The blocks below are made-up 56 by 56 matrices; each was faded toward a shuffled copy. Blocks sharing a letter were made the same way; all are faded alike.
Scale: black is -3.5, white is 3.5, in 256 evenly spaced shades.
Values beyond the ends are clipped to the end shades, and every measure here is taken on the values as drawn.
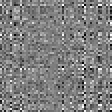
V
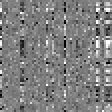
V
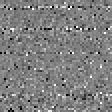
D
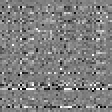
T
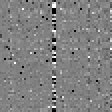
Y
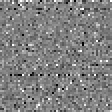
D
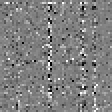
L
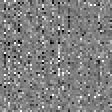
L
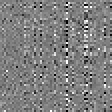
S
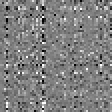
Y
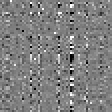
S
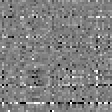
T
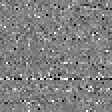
D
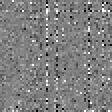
L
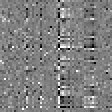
V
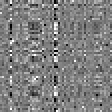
V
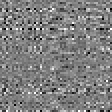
T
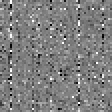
L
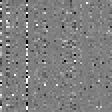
Y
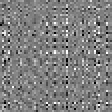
S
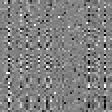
S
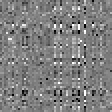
S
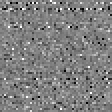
D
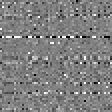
T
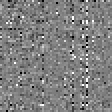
L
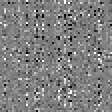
L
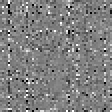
L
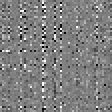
Y
